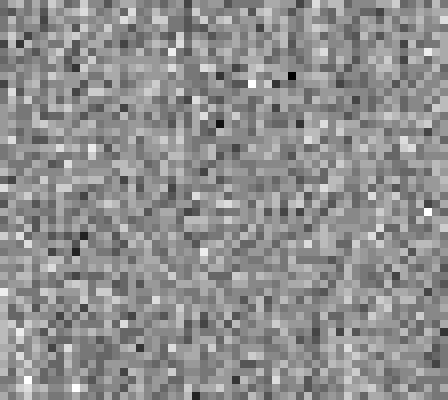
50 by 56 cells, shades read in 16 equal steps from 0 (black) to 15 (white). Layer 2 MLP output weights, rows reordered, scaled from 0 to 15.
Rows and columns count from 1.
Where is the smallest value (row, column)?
10, 37
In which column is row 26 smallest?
54
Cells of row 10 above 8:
29
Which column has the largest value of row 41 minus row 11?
35
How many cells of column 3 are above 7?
29
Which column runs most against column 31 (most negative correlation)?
48
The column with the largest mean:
4
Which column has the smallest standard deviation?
19
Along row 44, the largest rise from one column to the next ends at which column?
22
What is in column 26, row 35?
11
